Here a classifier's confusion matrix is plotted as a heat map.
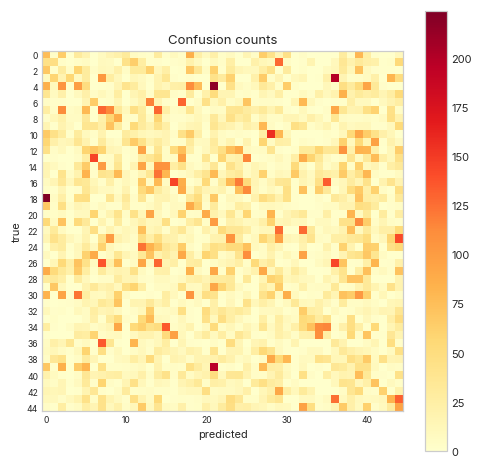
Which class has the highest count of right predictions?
16
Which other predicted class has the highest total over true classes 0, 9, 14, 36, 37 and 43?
7
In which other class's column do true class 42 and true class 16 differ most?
35
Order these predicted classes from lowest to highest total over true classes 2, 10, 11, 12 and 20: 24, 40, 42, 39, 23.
42, 24, 23, 40, 39
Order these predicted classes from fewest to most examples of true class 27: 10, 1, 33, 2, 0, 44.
33, 10, 2, 1, 44, 0
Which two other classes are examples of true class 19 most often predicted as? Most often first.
18, 0
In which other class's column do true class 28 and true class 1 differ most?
29
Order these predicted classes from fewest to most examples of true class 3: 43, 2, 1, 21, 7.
2, 21, 1, 43, 7
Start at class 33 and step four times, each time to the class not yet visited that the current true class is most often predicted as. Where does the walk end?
25
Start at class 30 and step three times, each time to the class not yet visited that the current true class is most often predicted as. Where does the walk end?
39
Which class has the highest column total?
21
